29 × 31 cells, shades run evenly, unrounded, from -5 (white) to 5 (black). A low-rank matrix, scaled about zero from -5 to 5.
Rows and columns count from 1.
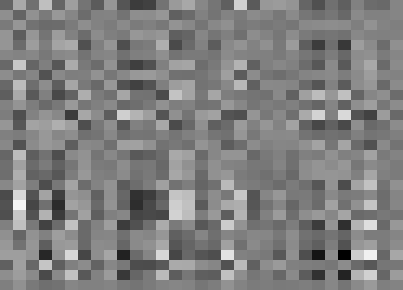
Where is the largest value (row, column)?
26, 27
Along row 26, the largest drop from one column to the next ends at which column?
28
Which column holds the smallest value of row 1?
19
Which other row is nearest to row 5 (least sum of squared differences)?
13
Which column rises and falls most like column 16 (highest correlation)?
4
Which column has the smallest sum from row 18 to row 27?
2
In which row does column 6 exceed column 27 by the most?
12
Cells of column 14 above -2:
25
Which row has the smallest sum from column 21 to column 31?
10
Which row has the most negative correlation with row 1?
8
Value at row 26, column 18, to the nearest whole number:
-4
